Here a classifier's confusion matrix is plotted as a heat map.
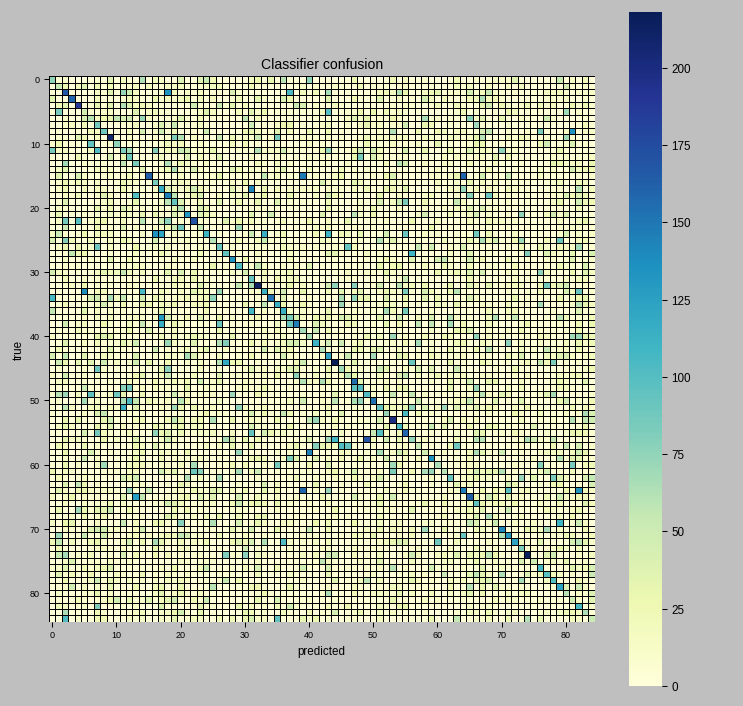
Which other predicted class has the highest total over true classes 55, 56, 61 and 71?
49
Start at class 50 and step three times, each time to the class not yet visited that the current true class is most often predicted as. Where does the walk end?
47
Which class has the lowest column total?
75
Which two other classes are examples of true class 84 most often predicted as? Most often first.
2, 35
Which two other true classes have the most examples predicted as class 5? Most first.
33, 50
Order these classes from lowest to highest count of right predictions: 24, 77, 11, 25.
25, 11, 77, 24
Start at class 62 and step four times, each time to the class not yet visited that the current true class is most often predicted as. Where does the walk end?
76
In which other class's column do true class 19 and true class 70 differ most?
55
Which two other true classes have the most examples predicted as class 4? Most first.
22, 67
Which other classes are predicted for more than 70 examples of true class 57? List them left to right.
41, 45, 46, 63
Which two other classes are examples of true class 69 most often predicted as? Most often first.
79, 20
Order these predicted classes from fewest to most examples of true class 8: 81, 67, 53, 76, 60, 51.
51, 60, 67, 53, 76, 81
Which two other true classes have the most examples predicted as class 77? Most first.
32, 70
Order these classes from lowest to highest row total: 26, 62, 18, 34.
26, 62, 18, 34
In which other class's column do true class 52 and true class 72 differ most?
60
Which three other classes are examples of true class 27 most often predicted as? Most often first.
56, 74, 3
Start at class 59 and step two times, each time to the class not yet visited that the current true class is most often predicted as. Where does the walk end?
17
